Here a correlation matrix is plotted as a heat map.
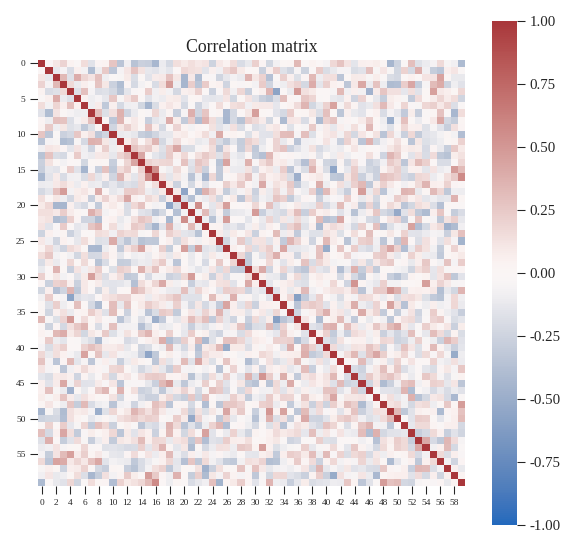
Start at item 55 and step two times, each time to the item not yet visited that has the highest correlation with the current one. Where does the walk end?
36
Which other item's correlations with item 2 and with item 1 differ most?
56
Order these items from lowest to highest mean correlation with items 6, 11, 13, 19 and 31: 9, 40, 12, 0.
0, 9, 40, 12
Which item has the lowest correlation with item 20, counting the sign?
18
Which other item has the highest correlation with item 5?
2
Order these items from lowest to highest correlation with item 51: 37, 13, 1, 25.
13, 37, 1, 25
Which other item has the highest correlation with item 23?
52
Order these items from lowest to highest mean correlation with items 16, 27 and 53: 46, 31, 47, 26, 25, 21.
21, 25, 47, 46, 31, 26
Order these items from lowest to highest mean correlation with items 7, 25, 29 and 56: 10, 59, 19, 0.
19, 59, 0, 10
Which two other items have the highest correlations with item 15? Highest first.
16, 58
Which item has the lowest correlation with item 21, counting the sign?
50
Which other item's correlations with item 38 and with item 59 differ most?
48
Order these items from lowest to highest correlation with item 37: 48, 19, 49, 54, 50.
19, 48, 54, 49, 50
